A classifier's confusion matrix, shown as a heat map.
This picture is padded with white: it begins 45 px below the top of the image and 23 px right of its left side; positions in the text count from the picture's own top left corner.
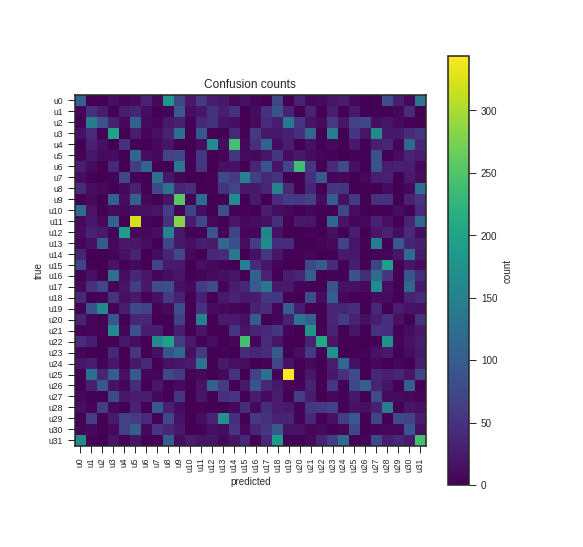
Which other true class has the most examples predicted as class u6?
u19
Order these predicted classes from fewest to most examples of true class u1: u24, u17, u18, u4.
u24, u4, u17, u18
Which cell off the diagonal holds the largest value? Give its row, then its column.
u25, u19
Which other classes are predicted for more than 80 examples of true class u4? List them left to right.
u12, u14, u17, u30
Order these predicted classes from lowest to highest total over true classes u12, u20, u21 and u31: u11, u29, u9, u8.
u29, u9, u11, u8
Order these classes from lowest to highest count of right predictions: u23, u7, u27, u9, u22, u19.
u27, u19, u7, u23, u22, u9
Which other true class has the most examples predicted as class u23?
u3
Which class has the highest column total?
u9
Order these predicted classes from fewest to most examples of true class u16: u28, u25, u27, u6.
u6, u28, u25, u27
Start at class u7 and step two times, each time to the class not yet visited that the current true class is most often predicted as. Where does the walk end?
u28
